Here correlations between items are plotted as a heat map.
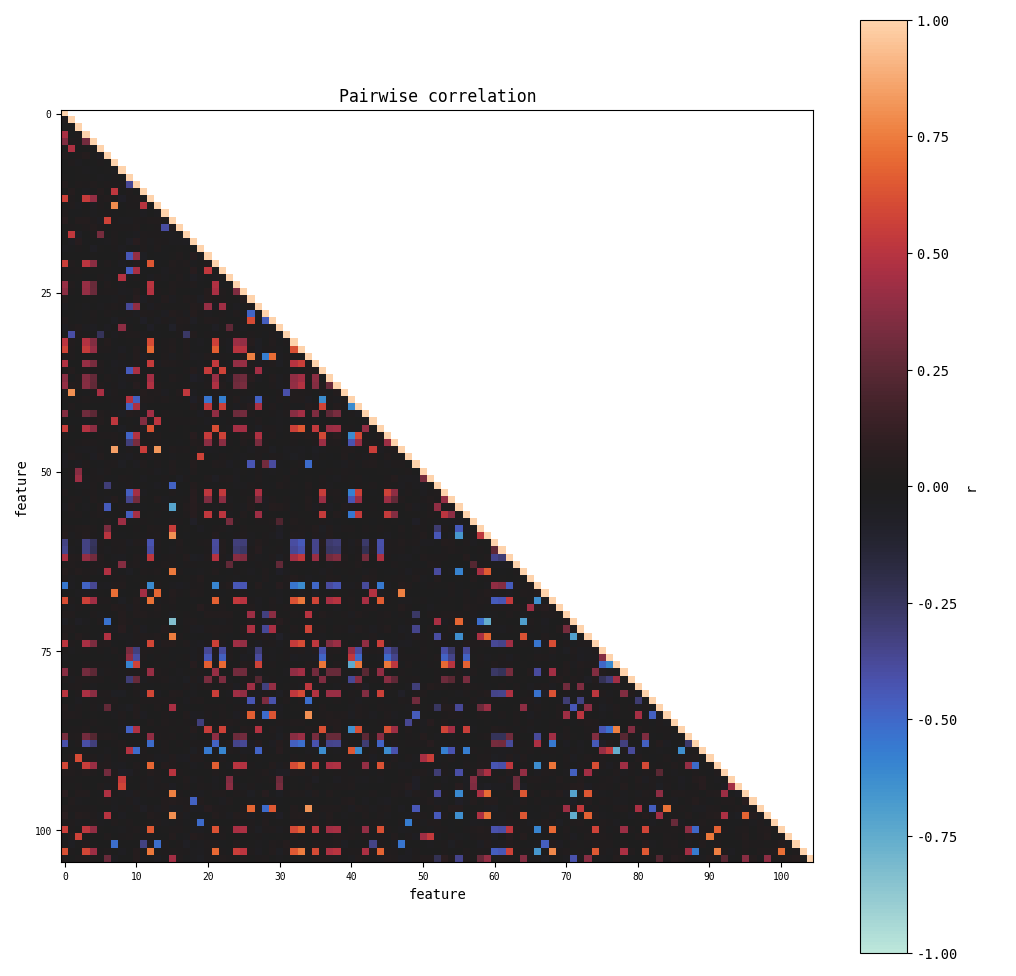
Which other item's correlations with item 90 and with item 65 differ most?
101
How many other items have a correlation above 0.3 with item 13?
5
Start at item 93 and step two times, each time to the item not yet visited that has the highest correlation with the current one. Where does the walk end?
94
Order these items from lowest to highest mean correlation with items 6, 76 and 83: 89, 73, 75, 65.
65, 75, 89, 73
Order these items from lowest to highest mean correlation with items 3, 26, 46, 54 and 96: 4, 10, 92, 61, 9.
9, 61, 92, 4, 10
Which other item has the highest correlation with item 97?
34
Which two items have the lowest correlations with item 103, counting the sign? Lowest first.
66, 88
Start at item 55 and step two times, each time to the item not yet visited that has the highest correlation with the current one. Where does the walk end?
52
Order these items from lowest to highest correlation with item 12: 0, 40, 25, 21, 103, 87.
40, 87, 25, 0, 21, 103
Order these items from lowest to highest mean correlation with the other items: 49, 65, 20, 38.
49, 65, 20, 38
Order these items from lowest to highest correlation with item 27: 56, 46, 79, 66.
66, 79, 46, 56
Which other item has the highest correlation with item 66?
88
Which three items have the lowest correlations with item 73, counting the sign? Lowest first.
71, 55, 52
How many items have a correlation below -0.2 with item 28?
8
